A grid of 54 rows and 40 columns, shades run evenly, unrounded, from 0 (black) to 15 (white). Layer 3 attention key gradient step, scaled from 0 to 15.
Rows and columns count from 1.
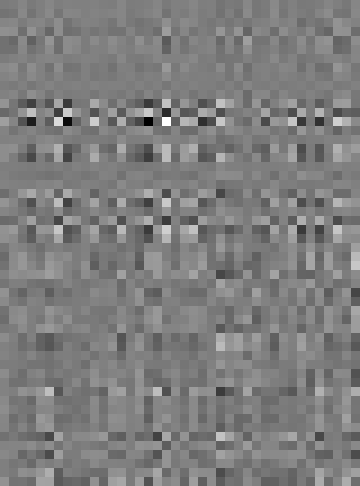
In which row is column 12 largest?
49
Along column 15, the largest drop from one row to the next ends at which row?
14
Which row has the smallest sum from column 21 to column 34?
54
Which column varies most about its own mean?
19
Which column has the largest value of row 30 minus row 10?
40
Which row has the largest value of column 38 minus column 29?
26
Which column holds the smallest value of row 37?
25
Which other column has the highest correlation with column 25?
32
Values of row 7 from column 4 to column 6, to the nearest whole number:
7 8 8
